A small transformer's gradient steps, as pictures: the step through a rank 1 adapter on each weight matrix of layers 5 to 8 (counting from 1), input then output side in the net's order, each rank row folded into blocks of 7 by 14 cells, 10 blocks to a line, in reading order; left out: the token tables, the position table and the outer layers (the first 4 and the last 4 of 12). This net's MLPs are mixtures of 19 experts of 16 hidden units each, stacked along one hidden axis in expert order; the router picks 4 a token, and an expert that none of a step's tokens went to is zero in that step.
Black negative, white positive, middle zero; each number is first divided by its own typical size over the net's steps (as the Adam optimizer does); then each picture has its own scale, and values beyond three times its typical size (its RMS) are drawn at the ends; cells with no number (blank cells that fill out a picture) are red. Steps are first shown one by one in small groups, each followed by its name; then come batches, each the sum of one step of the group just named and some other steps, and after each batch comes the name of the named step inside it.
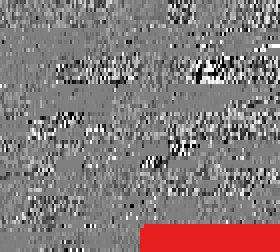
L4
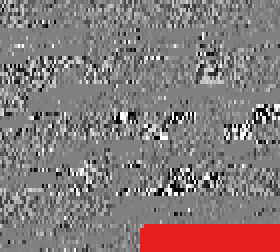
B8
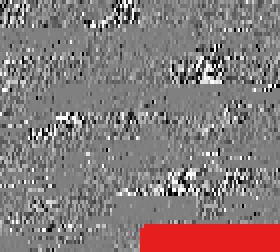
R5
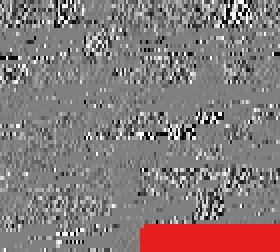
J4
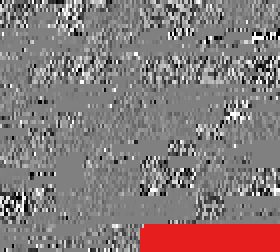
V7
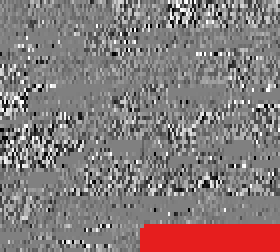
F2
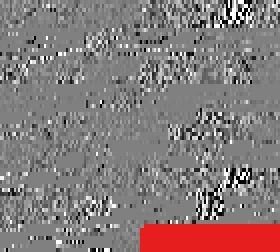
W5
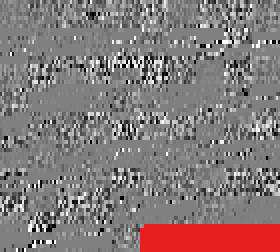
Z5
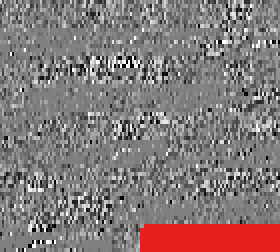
Z5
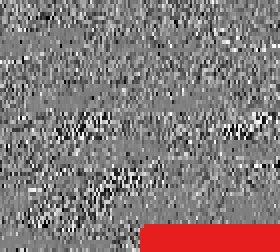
L4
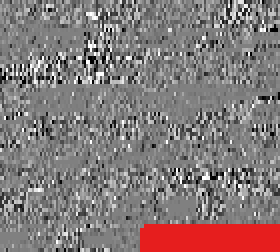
W5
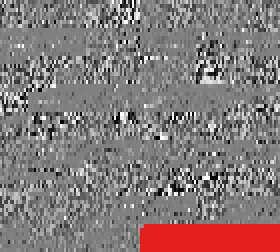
B8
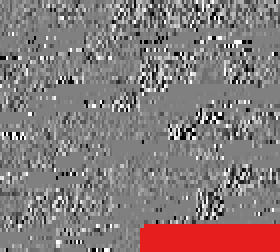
W5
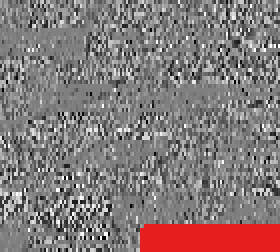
L4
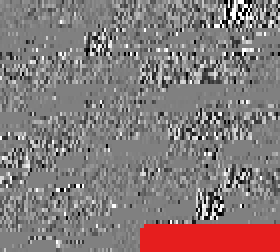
W5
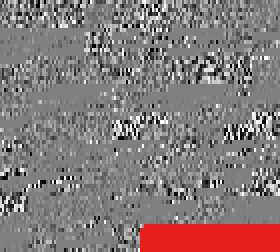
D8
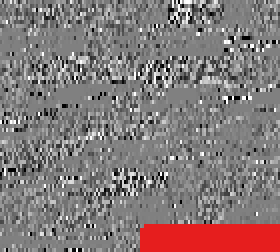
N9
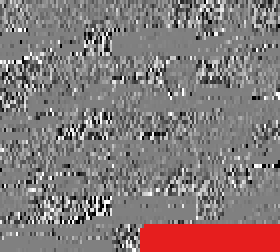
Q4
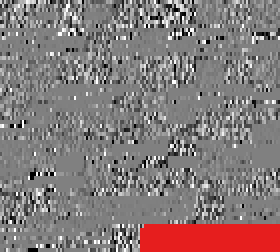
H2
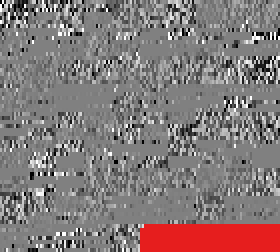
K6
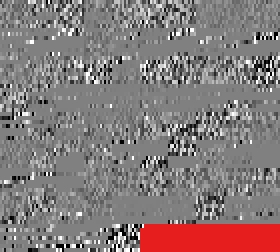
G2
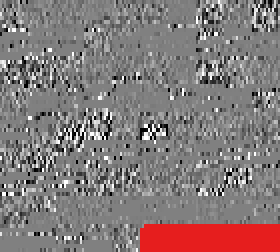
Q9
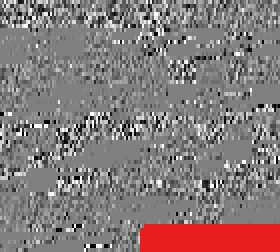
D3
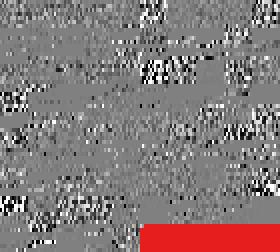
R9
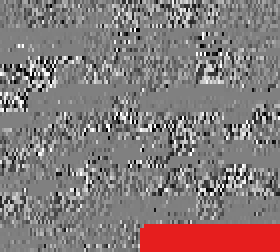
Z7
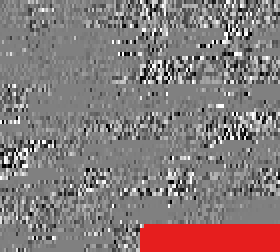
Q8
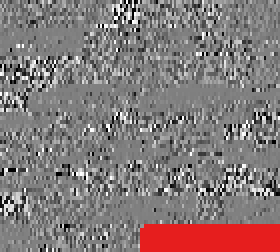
Z7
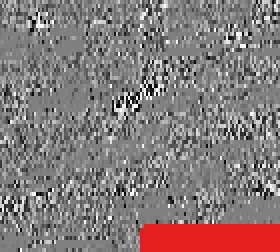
R9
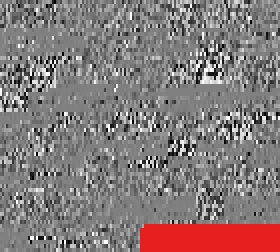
Z7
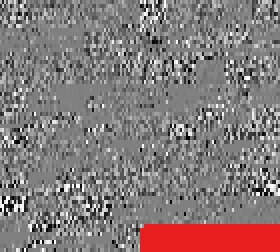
R9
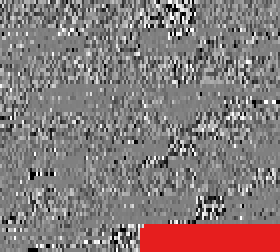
H2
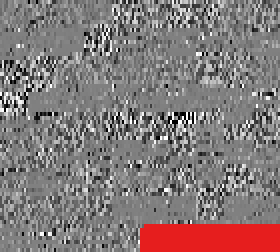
Z7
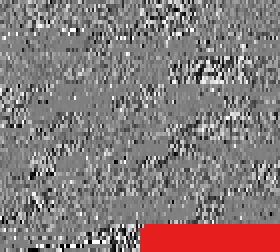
H2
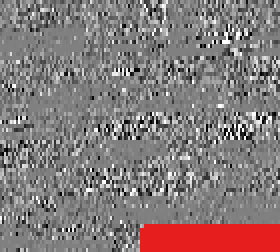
Q8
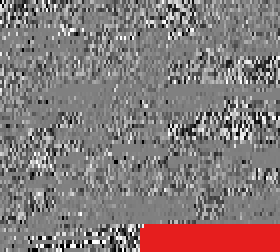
K6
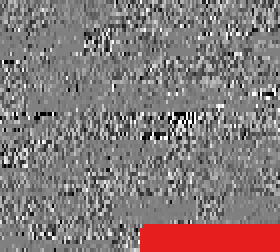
Q8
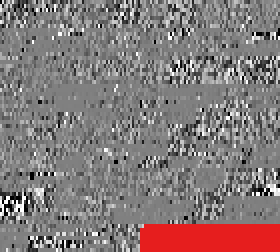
K6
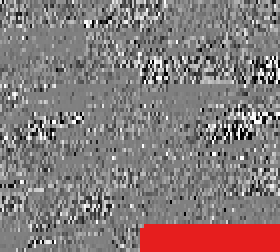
R9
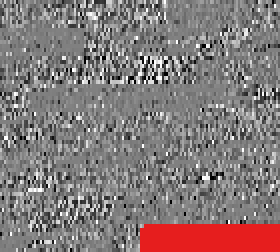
R9
